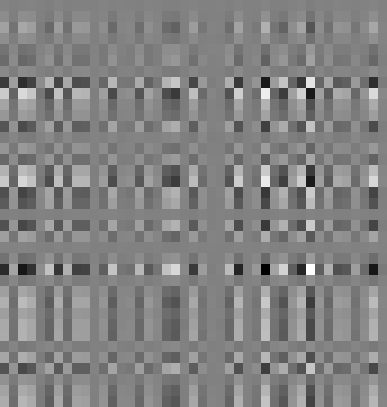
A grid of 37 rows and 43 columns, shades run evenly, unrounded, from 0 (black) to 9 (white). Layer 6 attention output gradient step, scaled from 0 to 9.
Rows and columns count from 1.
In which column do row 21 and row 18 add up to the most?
35
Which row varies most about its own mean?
25
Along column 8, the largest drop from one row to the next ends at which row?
9
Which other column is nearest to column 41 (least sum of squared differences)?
15
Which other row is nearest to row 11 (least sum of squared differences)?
14
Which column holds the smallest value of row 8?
30
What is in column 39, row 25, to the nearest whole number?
3
